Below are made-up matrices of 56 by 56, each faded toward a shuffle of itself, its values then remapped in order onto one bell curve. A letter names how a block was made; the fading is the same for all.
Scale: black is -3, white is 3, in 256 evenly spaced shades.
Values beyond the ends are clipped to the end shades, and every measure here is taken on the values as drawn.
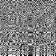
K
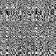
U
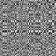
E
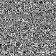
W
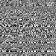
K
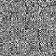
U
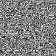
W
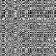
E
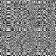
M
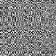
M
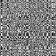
M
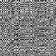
M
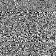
W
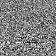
W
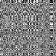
E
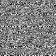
W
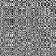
E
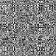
U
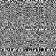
K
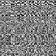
K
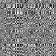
M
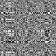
K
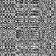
E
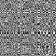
M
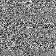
W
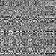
K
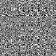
U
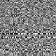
K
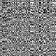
K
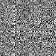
U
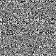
W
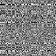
K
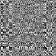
M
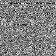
W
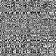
K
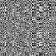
M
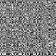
M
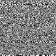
W
